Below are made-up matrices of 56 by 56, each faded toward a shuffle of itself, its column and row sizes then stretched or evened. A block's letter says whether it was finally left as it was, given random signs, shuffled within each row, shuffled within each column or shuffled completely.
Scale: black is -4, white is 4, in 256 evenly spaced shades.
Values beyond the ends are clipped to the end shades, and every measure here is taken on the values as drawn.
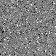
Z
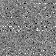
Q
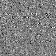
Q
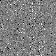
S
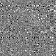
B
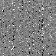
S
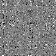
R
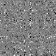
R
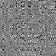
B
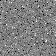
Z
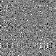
B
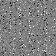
S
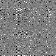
B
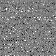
Q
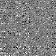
B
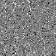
S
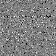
Q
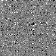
R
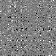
B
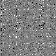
R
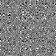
B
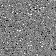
Z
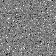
Z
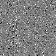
S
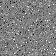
Z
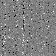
S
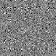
B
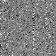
S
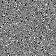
Z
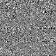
R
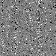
S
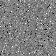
Z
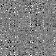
B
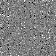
S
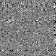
R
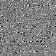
Q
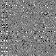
B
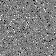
Z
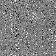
S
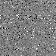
Q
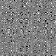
B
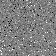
Z
